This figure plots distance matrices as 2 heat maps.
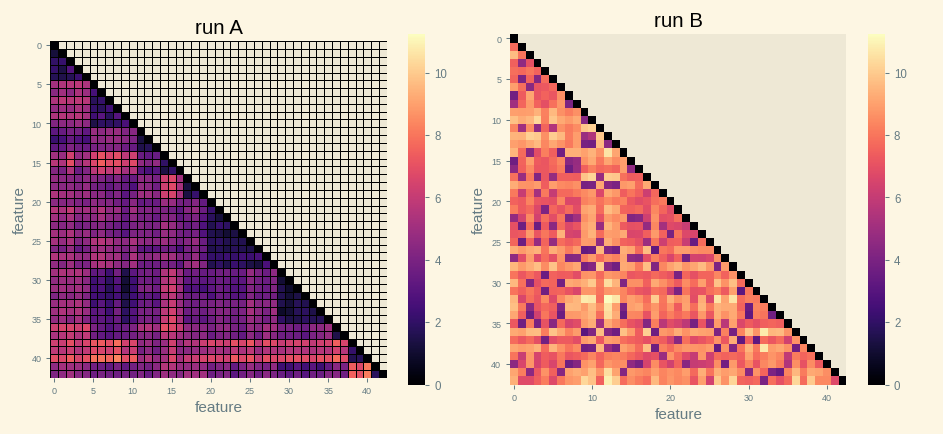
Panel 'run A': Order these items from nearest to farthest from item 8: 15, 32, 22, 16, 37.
32, 37, 22, 16, 15
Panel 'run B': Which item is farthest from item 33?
12
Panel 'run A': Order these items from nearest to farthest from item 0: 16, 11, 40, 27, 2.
2, 11, 16, 27, 40
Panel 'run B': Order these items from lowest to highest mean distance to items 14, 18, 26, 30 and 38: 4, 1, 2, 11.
2, 4, 1, 11
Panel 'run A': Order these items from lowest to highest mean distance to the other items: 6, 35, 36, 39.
35, 6, 36, 39
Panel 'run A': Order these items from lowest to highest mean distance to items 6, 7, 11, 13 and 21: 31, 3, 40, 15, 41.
31, 41, 3, 15, 40
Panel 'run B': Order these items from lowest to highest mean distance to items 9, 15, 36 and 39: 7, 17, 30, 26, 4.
26, 7, 4, 17, 30
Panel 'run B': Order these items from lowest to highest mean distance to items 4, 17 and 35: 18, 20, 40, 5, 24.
5, 40, 20, 24, 18
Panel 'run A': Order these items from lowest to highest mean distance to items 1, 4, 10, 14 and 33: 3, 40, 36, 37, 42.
3, 42, 37, 36, 40
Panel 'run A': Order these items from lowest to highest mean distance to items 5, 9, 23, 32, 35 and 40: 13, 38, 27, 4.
13, 27, 4, 38
